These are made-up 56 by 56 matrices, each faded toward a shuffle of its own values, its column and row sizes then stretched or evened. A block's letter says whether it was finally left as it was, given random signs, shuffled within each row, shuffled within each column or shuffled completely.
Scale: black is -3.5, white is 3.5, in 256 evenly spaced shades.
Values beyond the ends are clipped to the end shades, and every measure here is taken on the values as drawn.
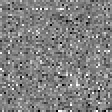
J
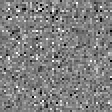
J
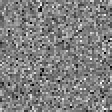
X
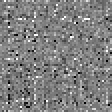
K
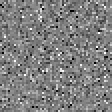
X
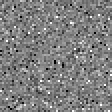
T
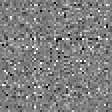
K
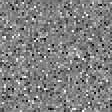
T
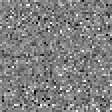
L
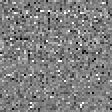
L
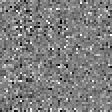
J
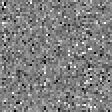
X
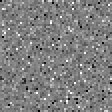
T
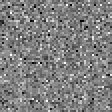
L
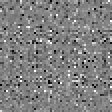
K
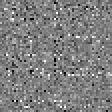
J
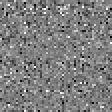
J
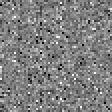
X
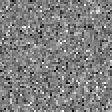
L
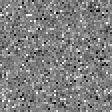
T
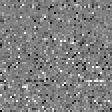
L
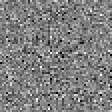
K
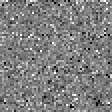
L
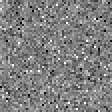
T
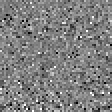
L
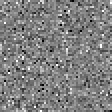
X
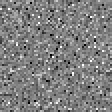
T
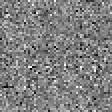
J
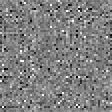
K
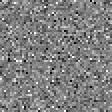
L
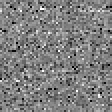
L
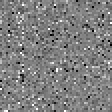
X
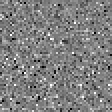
L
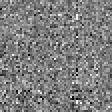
J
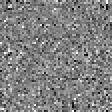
J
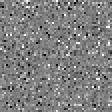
K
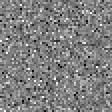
T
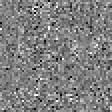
J
